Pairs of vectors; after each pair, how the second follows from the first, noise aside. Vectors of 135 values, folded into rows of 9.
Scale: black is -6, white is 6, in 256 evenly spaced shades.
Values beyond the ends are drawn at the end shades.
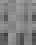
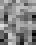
scaled up.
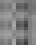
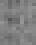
reversed, shrunk.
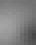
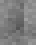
wrapped around, shrunk.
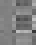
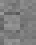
reversed, negated, shrunk.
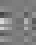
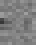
negated, shrunk.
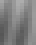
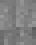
wrapped around, negated, shrunk.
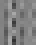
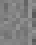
wrapped around, shrunk.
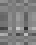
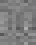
negated, shrunk.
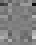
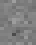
wrapped around, shrunk.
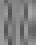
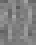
reversed, negated, shrunk.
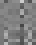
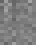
reversed, shrunk.
